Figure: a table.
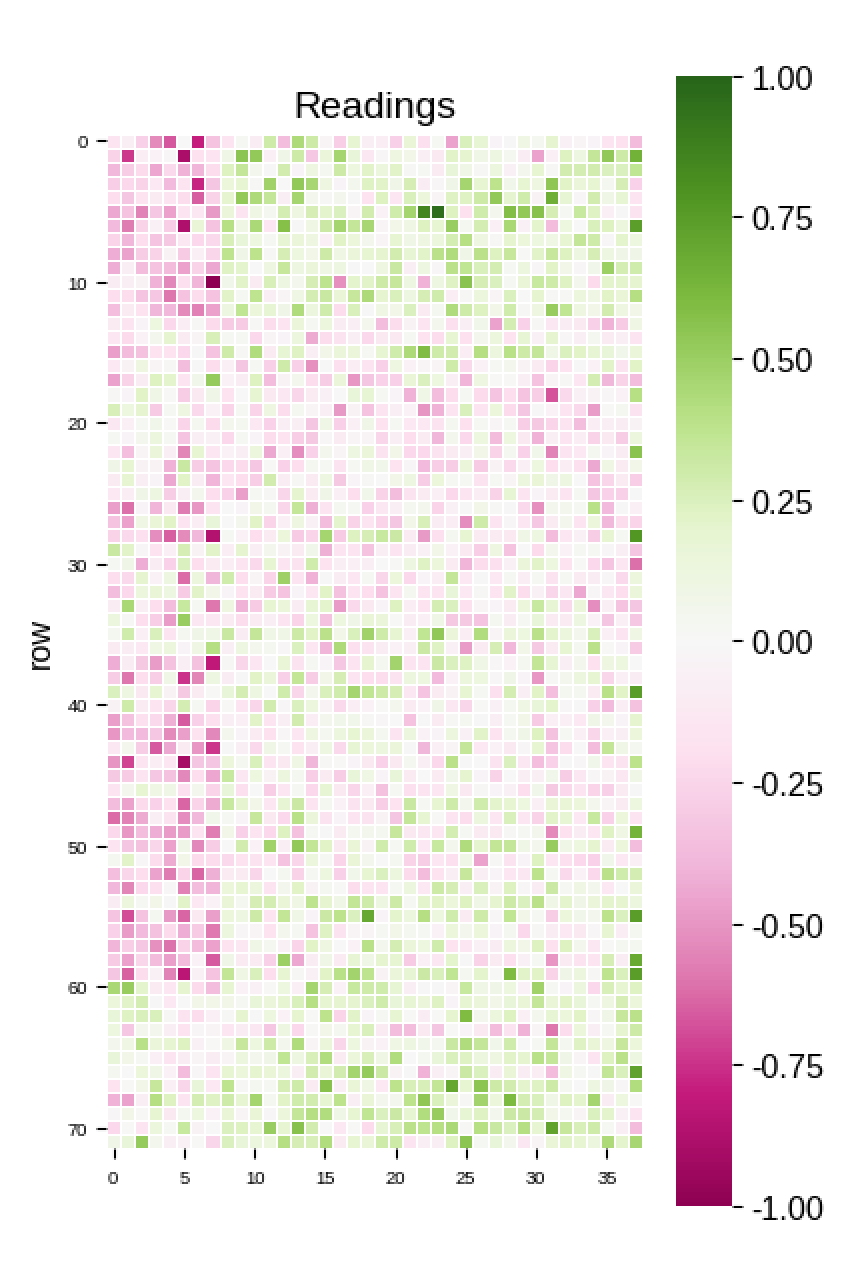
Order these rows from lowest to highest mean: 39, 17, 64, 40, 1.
17, 40, 1, 39, 64
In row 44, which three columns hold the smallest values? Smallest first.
5, 1, 0
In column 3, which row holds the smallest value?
43
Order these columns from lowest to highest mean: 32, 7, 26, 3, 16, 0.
7, 0, 3, 16, 32, 26
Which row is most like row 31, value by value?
16
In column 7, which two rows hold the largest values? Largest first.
17, 36
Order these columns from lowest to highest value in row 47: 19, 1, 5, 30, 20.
5, 1, 19, 20, 30
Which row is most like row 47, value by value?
53
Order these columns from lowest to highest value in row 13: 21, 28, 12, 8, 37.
8, 12, 21, 37, 28
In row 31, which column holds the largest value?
12
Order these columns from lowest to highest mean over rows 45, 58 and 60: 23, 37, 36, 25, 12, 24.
23, 36, 24, 25, 12, 37
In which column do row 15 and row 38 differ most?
30
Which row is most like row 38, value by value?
26
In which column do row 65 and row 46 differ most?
31
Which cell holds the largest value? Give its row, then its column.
5, 23
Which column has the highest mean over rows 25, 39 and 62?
37
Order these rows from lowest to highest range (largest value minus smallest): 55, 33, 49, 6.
33, 49, 55, 6
